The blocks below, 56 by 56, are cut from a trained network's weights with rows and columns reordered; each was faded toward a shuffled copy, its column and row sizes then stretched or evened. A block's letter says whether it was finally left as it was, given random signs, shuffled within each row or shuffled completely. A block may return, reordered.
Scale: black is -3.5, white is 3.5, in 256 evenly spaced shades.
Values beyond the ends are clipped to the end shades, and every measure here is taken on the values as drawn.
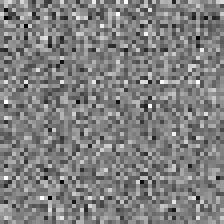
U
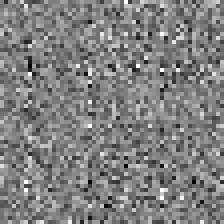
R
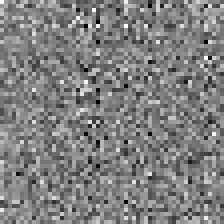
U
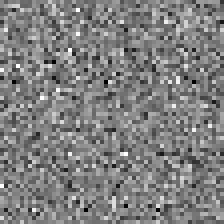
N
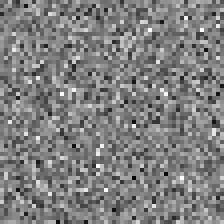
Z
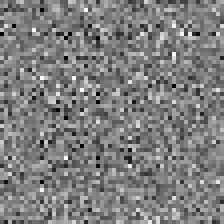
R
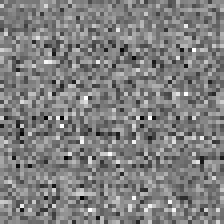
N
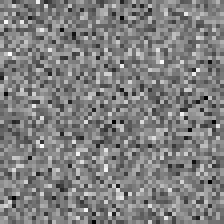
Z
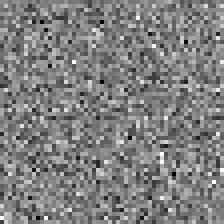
N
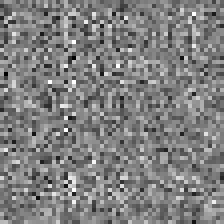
U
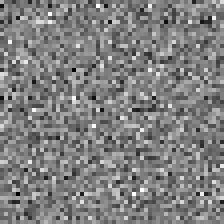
N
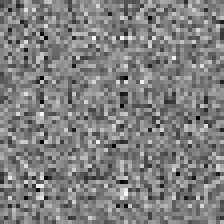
U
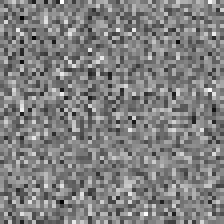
R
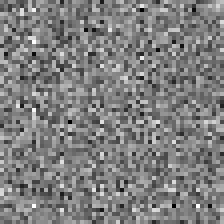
R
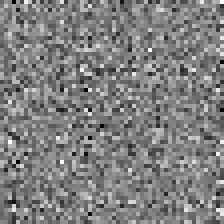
R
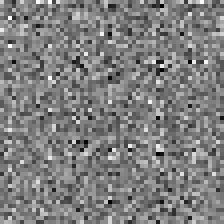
R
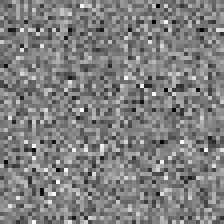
N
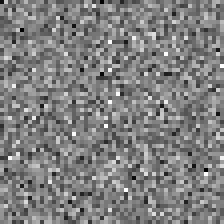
Z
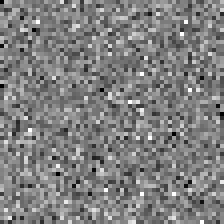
Z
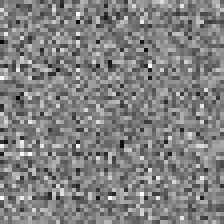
R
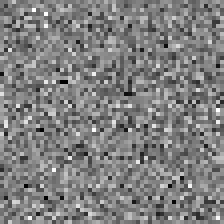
N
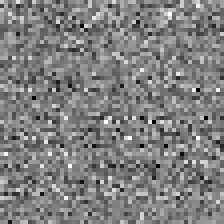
N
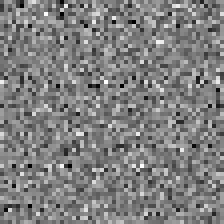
N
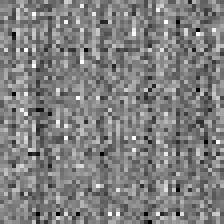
U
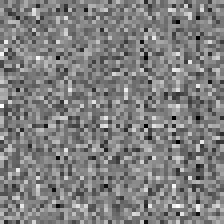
U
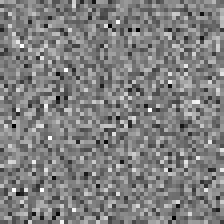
Z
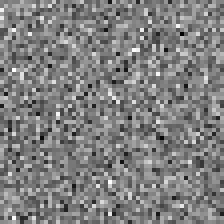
Z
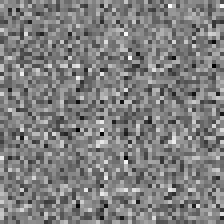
R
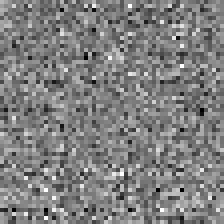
U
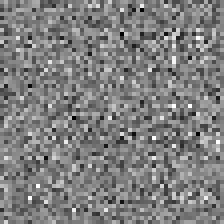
R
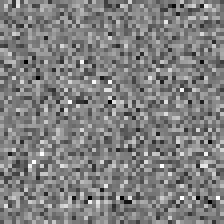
N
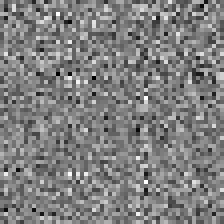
U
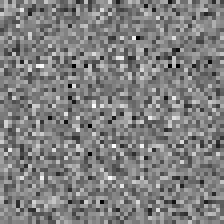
N
